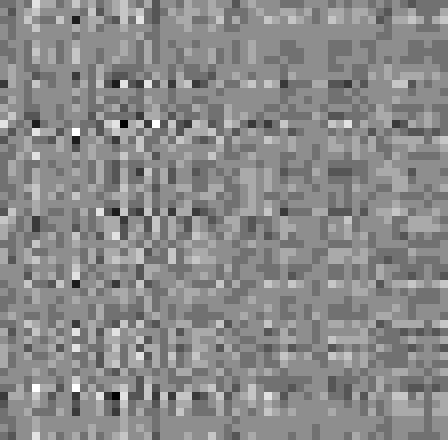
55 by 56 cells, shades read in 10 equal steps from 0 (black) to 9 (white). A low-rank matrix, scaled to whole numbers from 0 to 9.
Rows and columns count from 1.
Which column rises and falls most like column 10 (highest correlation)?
7
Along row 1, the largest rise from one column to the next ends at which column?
5
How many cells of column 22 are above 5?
14
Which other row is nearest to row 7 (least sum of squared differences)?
31
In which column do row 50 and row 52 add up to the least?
15
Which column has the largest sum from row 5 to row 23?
19
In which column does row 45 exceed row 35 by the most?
18
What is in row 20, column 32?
6
